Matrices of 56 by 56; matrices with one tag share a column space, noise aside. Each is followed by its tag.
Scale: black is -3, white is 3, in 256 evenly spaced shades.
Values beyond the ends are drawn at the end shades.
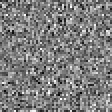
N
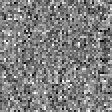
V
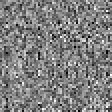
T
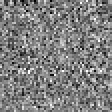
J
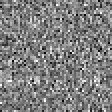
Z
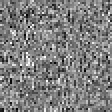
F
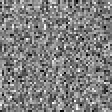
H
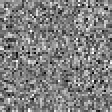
Z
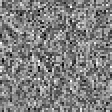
F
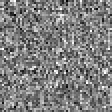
J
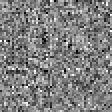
J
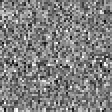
F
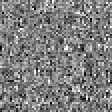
H
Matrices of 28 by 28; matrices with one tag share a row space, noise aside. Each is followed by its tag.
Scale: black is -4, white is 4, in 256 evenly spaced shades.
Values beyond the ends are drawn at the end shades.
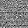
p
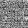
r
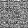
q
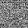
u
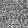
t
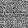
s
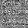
r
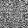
u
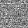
q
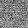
s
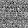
p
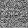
q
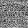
r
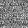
s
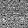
r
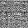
q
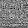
t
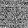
p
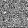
r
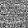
q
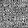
s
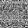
u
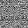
q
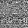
u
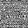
q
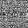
r
